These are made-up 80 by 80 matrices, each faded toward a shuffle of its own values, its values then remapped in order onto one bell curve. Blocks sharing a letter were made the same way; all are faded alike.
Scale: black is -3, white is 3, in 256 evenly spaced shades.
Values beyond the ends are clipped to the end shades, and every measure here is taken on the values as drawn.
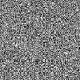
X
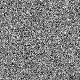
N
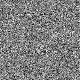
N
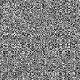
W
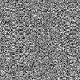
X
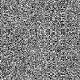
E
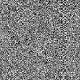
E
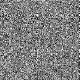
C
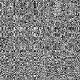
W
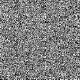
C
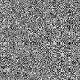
E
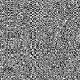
W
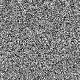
N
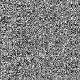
E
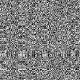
W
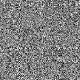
C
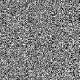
E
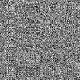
X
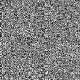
E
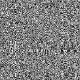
C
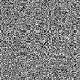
X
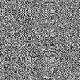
W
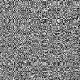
W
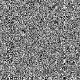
C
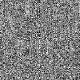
E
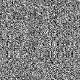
E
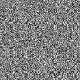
X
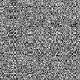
W
